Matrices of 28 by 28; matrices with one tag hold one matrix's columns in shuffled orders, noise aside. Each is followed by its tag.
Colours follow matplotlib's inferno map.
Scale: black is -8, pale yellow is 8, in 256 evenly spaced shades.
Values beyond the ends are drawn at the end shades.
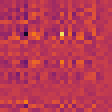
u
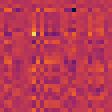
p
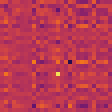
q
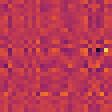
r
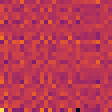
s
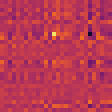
u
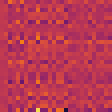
s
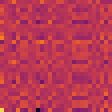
s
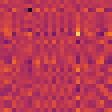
p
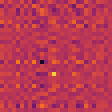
q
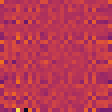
s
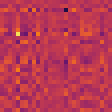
p
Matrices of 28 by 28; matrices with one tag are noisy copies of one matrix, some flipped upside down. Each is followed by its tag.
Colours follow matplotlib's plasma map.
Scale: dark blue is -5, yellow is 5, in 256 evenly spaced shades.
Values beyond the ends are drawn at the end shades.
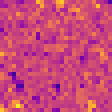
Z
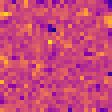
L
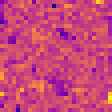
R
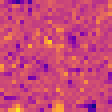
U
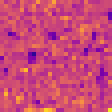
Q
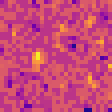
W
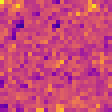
Z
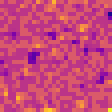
Q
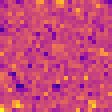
Z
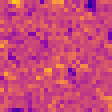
U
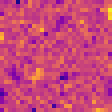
R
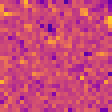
L
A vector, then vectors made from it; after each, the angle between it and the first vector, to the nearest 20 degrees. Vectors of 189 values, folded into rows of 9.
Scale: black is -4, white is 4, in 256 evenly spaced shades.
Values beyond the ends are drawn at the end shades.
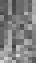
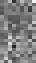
60 degrees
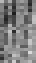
60 degrees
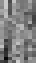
140 degrees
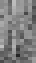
160 degrees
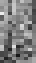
160 degrees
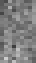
40 degrees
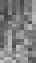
20 degrees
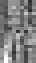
60 degrees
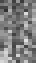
40 degrees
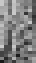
160 degrees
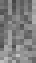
20 degrees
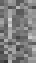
100 degrees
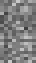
100 degrees
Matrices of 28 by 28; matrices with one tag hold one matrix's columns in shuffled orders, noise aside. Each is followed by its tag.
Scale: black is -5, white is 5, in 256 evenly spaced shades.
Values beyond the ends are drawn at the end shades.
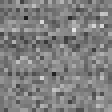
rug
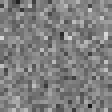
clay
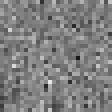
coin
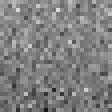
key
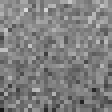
key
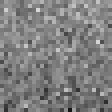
key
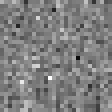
coin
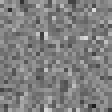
clay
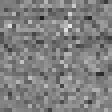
rug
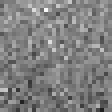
key
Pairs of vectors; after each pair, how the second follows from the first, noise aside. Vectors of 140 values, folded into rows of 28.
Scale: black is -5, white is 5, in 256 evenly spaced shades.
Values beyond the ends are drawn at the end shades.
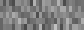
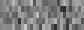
negated.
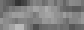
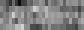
copied.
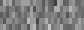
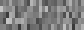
wrapped around.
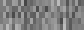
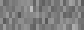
wrapped around, shrunk.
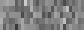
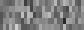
negated.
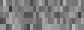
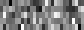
reversed, negated, scaled up.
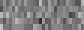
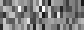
reversed, negated, scaled up.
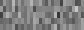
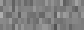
negated, shrunk.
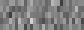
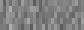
wrapped around, shrunk.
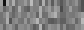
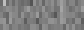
negated, shrunk.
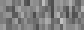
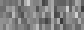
negated.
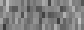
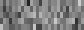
reversed, negated.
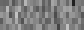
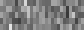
reversed, negated.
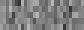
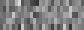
negated.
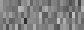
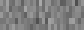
wrapped around, shrunk.
